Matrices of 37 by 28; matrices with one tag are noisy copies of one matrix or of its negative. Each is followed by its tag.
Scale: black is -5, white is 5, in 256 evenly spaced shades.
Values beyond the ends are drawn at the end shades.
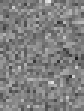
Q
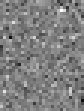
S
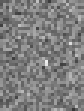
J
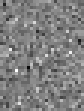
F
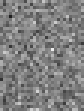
F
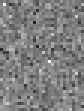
F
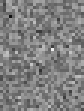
F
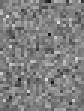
Q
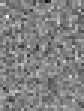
Q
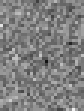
J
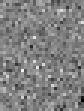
S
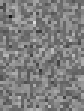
F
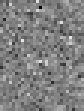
J
